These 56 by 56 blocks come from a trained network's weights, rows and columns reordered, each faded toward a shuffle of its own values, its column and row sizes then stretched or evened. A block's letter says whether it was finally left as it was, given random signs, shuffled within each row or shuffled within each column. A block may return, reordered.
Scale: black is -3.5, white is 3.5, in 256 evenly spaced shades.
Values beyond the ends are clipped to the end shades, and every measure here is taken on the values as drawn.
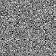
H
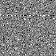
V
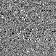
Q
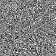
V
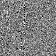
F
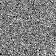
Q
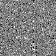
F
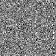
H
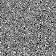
F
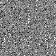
F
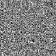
H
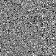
V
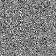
F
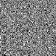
H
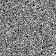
F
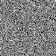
F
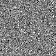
F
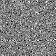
Q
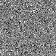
Q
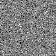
F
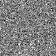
Q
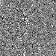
F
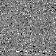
V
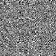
H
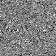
Q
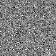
V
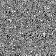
Q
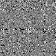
H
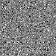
V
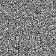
V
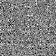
V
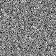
Q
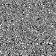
Q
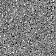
F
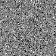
F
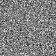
V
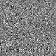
H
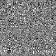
H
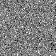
F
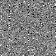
F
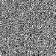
H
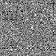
H
